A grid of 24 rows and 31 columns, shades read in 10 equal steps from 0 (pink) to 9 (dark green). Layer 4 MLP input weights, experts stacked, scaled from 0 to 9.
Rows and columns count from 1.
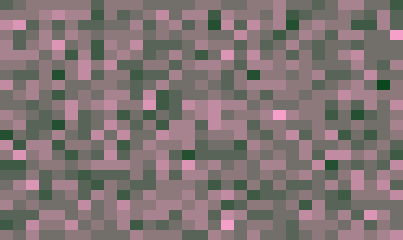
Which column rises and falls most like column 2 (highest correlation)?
26
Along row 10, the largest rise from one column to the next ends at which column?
13
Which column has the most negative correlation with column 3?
19
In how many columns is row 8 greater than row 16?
14
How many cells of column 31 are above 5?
6
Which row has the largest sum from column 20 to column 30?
20
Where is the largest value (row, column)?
9, 30
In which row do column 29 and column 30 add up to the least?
22
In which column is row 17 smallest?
15
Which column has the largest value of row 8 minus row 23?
18
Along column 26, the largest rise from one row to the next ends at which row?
17
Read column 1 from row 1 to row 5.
6 4 2 4 3
